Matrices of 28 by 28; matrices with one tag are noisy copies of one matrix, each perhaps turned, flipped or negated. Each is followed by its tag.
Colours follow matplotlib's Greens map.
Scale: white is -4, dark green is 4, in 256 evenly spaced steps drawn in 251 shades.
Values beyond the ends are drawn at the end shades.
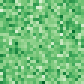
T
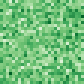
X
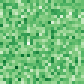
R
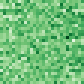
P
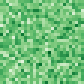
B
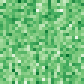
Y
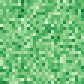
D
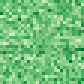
Y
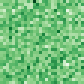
B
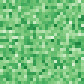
Y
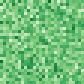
B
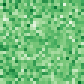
X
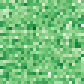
Y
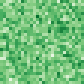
B
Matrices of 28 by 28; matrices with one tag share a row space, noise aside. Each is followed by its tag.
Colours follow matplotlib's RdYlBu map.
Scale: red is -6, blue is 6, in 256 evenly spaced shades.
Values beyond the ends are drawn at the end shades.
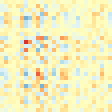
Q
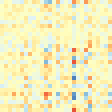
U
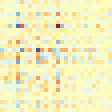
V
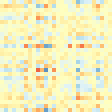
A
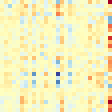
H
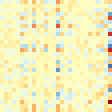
H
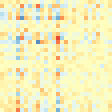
V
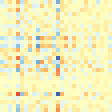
V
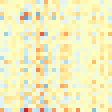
Q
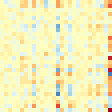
H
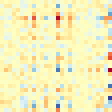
H
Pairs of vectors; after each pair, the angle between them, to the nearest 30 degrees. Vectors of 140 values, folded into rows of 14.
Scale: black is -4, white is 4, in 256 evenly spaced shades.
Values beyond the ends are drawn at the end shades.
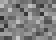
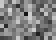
30 degrees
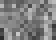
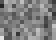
150 degrees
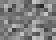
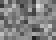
120 degrees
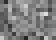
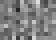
90 degrees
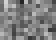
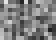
30 degrees
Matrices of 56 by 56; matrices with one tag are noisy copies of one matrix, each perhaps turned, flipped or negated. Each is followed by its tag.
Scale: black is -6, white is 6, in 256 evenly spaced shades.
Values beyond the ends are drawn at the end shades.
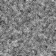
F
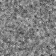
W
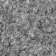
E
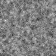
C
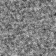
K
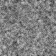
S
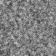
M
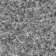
K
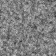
K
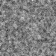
W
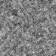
F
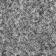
S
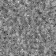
M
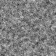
M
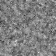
F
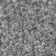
K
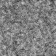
S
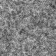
E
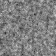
K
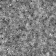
C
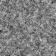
F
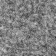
E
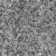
S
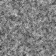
F
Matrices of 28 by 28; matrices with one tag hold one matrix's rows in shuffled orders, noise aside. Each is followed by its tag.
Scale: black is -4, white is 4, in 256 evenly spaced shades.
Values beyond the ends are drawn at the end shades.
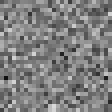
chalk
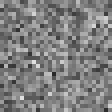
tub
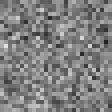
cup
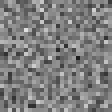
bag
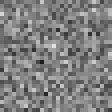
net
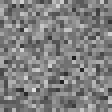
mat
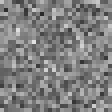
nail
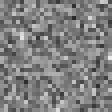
mat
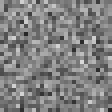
mat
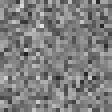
cup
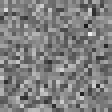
cup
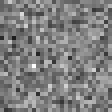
tub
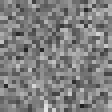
nail
